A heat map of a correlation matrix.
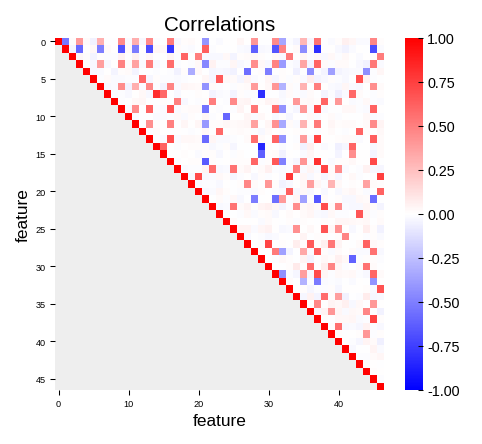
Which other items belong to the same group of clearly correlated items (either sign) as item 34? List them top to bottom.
8, 17, 22, 25, 38, 40
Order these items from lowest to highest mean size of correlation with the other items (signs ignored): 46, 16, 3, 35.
46, 35, 3, 16
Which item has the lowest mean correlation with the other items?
1
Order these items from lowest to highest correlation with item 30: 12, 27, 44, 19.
12, 19, 44, 27
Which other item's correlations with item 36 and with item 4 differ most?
27
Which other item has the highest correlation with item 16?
37
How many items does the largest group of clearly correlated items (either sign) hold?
15
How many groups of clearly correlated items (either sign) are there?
8
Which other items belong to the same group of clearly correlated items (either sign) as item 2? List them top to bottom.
18, 20, 33, 46
